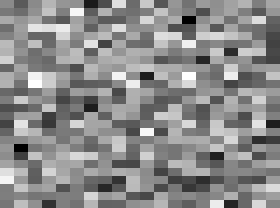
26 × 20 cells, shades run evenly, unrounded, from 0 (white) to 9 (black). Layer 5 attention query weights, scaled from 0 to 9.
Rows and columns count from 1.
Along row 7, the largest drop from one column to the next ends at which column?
18
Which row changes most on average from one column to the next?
10
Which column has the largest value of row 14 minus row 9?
7
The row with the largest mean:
23
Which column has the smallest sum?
3
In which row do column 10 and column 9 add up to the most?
21
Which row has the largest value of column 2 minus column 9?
19
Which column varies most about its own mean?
14
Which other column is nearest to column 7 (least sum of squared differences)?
12
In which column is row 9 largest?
6
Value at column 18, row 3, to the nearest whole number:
3
